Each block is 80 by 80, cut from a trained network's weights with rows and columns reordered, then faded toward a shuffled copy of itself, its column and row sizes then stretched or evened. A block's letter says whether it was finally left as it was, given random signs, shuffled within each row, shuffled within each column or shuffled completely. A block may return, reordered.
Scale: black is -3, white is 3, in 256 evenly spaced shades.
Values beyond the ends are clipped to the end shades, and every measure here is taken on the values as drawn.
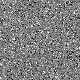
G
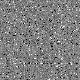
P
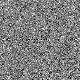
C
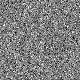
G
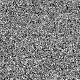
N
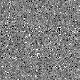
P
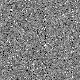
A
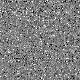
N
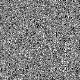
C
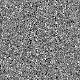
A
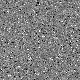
G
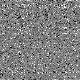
C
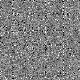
P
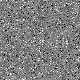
A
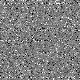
N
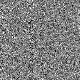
A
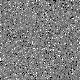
A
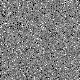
A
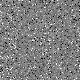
A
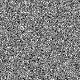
N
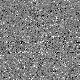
N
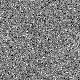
G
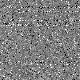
N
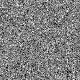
A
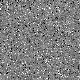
A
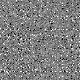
P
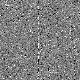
A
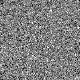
A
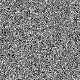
C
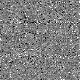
P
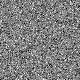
G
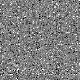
P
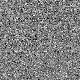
N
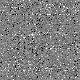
C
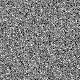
G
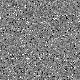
N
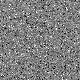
G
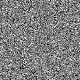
A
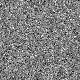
G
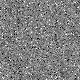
G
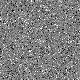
G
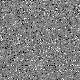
N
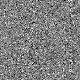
A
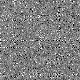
P
